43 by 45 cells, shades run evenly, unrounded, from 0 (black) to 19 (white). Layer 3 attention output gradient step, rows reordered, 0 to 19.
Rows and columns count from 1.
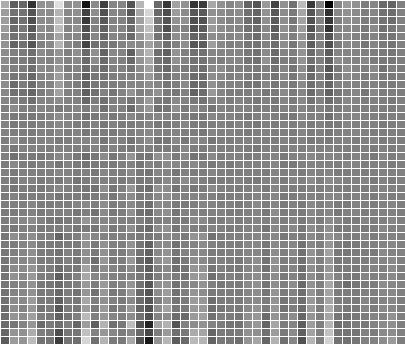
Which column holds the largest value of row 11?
7
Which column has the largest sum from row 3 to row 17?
17
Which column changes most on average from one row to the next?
15
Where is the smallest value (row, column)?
1, 37
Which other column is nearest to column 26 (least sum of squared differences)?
14
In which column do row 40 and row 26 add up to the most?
10
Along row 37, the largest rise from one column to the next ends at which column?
18
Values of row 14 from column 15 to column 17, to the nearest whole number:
8 10 11
